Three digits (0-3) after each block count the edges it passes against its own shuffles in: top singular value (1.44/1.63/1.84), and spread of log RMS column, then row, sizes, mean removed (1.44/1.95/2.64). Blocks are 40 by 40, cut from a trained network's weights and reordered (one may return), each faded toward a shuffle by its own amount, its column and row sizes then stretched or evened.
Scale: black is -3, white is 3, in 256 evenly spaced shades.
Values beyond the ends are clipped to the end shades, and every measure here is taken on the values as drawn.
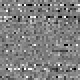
0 0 3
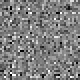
0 1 2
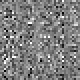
0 2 1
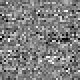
0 0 2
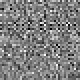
3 1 2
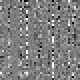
0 3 1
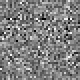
0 0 1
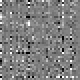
1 3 2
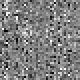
0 3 0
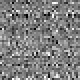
3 2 2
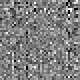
1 2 1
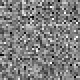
1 1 0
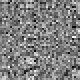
2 1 0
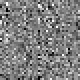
0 2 0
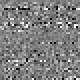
0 0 3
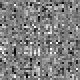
1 3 2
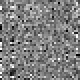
2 2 0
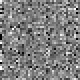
1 2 1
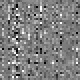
0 3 1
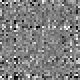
1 2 2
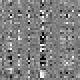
3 3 2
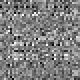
3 0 2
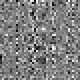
2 3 2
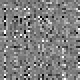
1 3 2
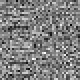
2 0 0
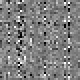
0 3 1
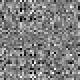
2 2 2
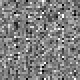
0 2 0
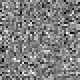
0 1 0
